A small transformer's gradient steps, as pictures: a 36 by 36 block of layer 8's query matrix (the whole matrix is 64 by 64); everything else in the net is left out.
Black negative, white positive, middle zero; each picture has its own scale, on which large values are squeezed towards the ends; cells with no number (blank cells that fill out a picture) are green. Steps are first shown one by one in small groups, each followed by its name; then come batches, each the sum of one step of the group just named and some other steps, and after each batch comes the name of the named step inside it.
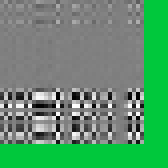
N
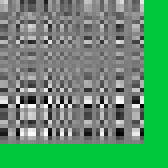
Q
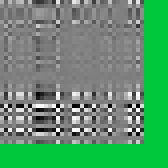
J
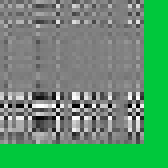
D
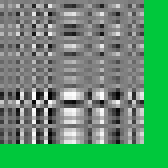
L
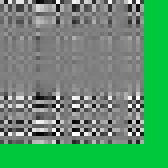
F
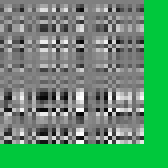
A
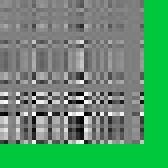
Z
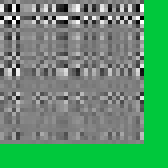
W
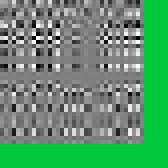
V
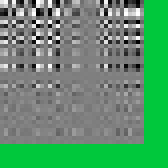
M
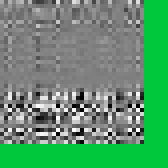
J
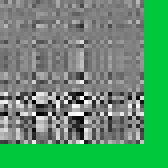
Z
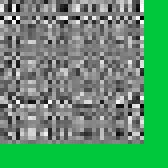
W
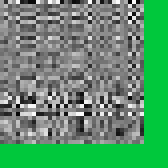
Z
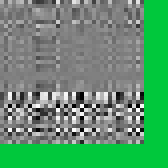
J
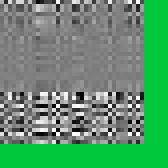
F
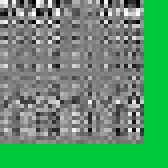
M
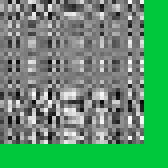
L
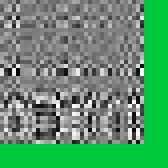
N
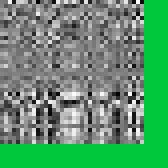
L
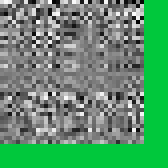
M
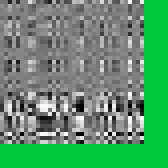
J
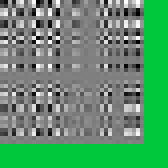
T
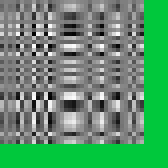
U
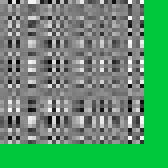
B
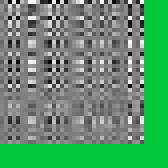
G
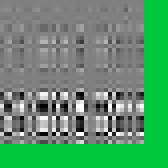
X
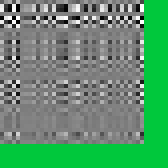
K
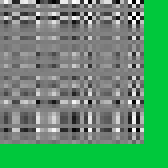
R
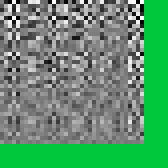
G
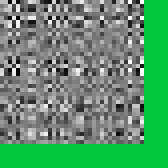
G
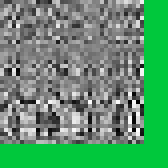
T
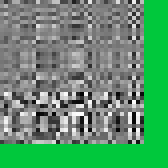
X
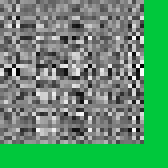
R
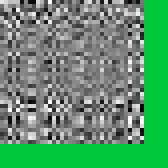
B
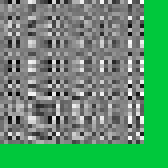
G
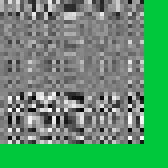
B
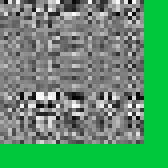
T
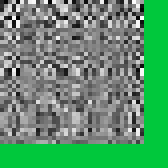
T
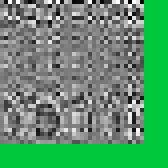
T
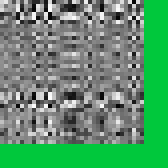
R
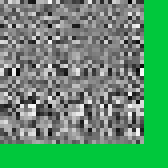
T
